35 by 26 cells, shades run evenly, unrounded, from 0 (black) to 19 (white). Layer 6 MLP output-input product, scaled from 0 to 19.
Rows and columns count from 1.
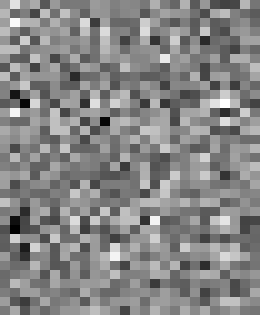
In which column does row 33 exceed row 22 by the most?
15
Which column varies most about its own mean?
2
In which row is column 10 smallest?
3
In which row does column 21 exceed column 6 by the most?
12
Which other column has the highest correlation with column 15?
9
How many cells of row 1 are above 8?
20
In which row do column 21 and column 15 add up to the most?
4
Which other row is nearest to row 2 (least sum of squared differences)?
34
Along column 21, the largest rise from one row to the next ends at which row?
31
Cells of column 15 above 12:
9
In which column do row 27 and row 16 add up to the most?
16
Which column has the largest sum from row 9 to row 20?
21
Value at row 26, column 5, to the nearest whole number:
11
